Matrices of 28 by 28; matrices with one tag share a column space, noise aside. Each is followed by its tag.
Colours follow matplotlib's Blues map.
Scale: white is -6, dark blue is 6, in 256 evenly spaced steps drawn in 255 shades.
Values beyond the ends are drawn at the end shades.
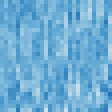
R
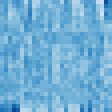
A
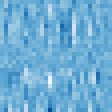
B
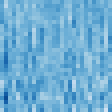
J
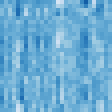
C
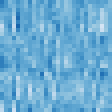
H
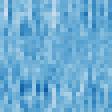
R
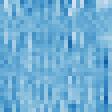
C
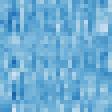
H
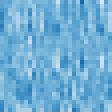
H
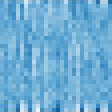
A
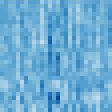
J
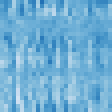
C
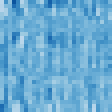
C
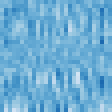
B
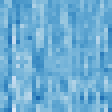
J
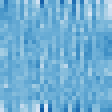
A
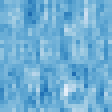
R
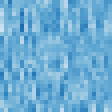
H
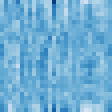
A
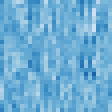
H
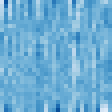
A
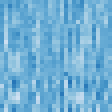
J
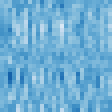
B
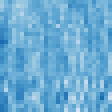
J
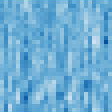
J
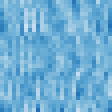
H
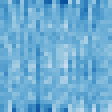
A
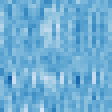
B
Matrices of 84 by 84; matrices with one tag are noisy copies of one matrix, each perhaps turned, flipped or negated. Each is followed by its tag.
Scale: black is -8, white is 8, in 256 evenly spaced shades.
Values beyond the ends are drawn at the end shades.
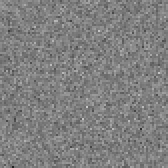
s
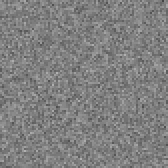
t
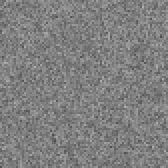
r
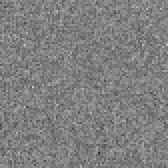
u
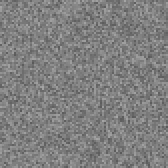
r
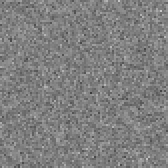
r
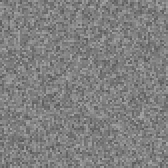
t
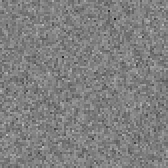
t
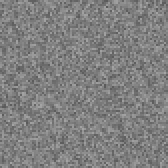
t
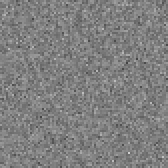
t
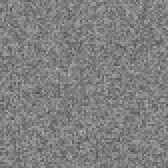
u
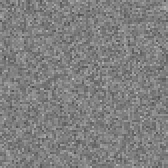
s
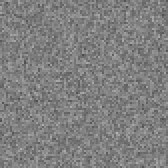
u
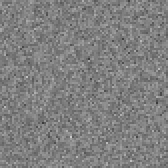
t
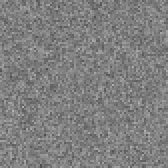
r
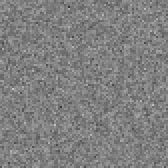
t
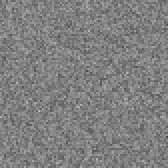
t
